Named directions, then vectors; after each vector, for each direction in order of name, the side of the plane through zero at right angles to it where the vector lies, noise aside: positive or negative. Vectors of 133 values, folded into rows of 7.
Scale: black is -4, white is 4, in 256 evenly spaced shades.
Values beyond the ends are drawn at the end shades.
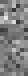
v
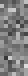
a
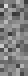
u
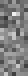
negative, negative, negative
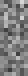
positive, positive, positive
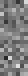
positive, negative, negative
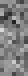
negative, negative, negative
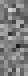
positive, positive, negative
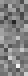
positive, negative, negative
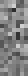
negative, negative, positive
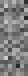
negative, positive, positive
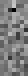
negative, negative, positive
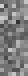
positive, negative, positive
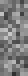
negative, negative, negative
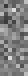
positive, negative, negative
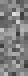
negative, negative, negative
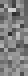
positive, positive, negative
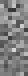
negative, negative, positive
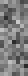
negative, negative, negative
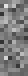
negative, positive, positive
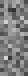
negative, positive, positive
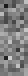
positive, negative, negative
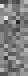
positive, negative, positive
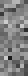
negative, positive, positive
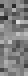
negative, positive, negative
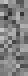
negative, negative, negative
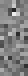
negative, negative, positive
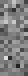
negative, positive, positive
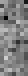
negative, positive, negative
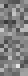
positive, negative, negative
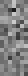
negative, negative, positive
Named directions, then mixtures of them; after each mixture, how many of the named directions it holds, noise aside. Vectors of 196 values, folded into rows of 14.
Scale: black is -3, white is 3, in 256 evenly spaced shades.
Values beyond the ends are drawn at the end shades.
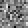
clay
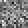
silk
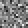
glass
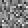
three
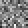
two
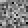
three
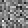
three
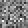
two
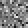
one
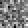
three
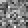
two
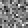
one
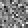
one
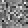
three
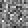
two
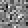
one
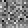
two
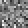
two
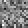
two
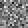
three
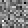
three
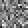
three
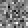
two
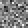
one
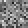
one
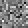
three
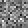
two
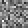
three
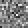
two
